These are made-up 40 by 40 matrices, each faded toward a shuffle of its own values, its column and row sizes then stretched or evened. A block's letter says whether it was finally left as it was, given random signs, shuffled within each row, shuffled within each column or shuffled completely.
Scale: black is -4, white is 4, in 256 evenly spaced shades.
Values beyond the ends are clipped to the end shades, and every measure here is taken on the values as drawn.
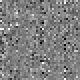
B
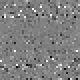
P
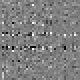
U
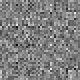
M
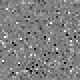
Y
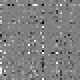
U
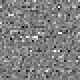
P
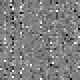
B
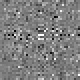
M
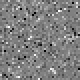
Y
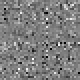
U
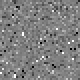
Y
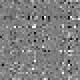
U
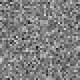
Y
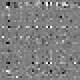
M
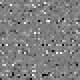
P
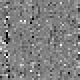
B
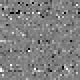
P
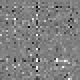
M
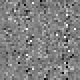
B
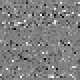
P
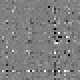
U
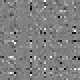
M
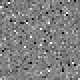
Y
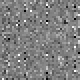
B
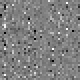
B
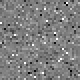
Y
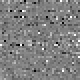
P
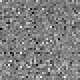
P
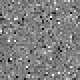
Y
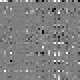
M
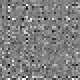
M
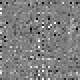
U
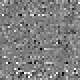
P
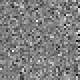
B
